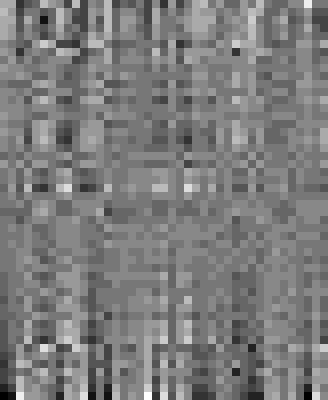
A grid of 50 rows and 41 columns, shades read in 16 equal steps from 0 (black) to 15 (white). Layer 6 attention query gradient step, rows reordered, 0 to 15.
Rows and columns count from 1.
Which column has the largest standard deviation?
6
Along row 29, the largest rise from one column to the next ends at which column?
14
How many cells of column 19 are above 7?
25
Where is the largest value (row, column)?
50, 19
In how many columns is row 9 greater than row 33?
16
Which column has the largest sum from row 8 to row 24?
30
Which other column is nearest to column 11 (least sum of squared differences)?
3
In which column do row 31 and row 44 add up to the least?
32
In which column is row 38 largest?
24
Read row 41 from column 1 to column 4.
5 7 6 10
